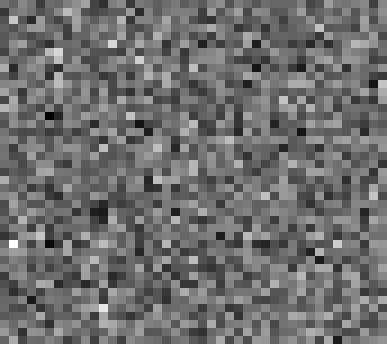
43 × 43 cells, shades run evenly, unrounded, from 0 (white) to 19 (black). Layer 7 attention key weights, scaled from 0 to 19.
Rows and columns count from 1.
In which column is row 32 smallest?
36
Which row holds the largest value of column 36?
33
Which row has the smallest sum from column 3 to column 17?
8
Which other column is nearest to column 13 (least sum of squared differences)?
21
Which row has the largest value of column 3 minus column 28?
42
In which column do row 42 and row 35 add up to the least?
34
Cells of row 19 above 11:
20
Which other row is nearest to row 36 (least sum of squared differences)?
40
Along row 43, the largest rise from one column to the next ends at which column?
38
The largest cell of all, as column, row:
6, 15
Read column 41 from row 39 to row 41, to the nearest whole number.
12 11 14
